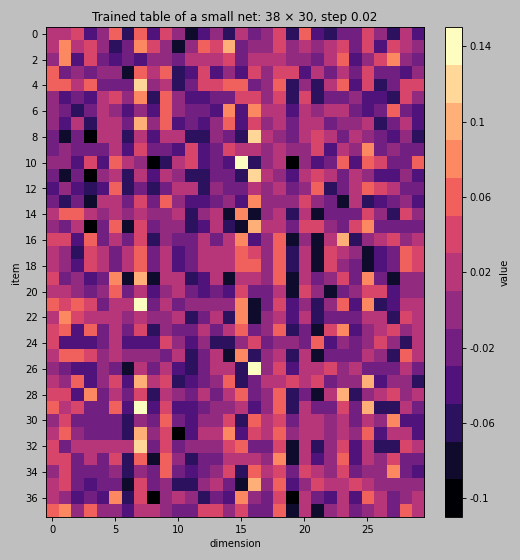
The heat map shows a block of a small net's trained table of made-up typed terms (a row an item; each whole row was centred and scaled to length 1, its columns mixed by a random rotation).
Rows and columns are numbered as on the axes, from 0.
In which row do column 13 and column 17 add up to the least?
24
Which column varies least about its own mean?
17
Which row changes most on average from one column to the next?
19
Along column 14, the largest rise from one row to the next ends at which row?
1
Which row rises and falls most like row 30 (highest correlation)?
34
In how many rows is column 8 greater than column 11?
19
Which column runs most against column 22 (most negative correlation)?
5
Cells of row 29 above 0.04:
5
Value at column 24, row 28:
-0.06
